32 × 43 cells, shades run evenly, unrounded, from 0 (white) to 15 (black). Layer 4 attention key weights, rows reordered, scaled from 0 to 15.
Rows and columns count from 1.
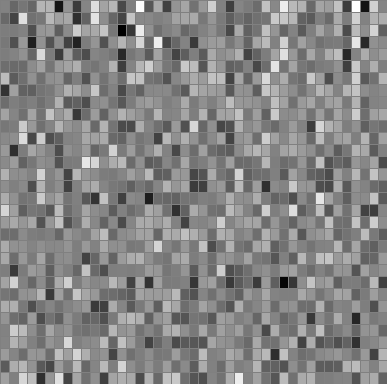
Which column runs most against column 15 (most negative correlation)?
10
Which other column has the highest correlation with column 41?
19
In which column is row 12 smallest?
3
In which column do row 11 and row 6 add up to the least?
22
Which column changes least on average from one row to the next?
28
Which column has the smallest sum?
40
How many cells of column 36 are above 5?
23
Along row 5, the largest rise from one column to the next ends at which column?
39
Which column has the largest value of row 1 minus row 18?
7
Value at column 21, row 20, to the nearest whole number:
4
